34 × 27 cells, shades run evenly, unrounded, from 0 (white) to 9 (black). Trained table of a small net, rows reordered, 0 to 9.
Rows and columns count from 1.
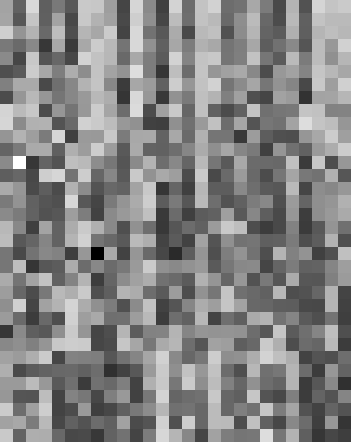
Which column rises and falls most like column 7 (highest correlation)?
11
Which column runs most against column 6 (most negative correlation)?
3
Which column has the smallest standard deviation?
19
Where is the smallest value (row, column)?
13, 2
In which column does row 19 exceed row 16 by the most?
27
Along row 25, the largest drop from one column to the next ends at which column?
6
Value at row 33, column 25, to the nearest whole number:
7
